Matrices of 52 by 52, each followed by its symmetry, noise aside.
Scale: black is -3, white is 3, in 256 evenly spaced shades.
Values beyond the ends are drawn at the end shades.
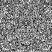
mirrored left to right.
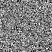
same after a half turn.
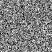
no symmetry.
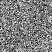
symmetric.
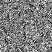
symmetric.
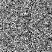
mirrored top to bottom.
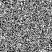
antisymmetric.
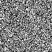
no symmetry.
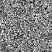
antisymmetric.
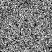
mirrored left to right.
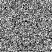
mirrored left to right.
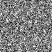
same after a half turn.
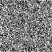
same after a half turn.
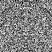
mirrored left to right.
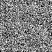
antisymmetric.
